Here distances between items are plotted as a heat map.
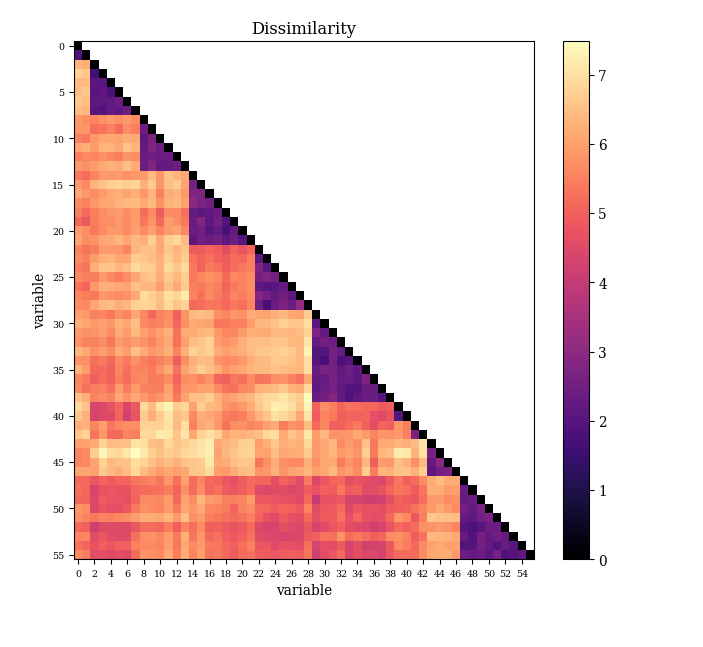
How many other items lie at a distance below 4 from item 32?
9
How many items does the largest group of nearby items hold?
10
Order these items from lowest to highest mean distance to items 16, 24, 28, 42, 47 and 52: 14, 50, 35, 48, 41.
48, 50, 14, 41, 35
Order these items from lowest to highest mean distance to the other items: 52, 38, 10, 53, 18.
52, 53, 18, 38, 10
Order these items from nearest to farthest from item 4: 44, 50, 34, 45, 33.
50, 34, 33, 45, 44
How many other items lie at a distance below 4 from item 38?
9
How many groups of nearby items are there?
10
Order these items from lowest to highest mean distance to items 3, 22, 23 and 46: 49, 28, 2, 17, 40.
28, 2, 49, 17, 40
